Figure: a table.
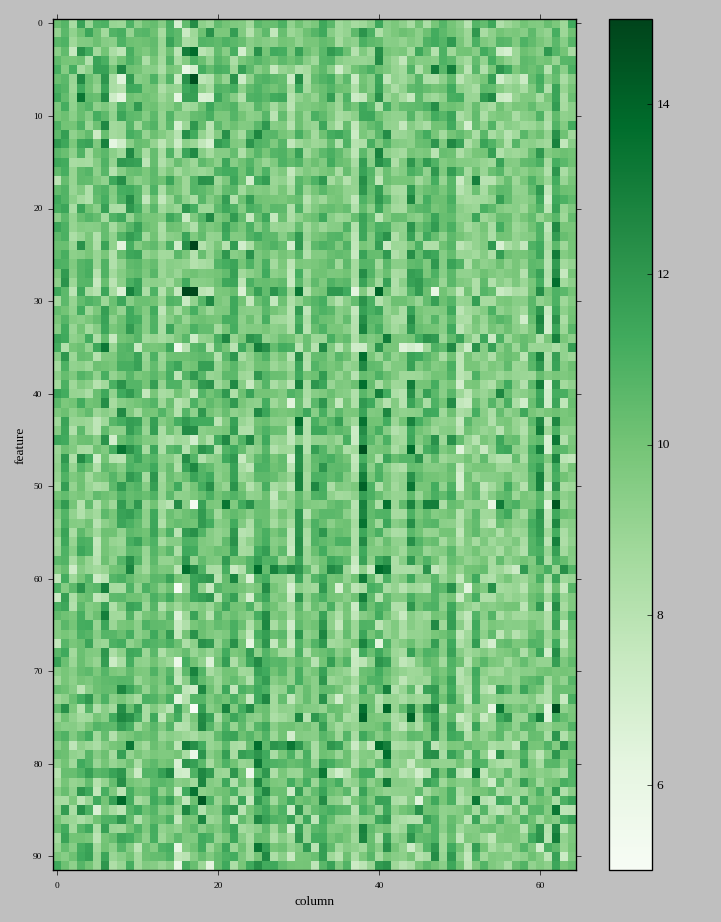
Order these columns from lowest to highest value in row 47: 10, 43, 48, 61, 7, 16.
7, 48, 61, 43, 10, 16
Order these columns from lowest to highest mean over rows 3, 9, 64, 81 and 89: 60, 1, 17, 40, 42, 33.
60, 42, 40, 1, 17, 33
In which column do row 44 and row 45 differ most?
17
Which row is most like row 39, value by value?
50
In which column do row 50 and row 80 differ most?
44
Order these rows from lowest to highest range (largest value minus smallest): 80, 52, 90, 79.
90, 80, 79, 52
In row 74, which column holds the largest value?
62
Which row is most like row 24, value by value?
6
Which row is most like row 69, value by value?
91
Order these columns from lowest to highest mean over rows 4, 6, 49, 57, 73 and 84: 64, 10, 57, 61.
57, 61, 10, 64
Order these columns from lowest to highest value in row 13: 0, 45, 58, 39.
58, 45, 39, 0
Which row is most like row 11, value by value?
64
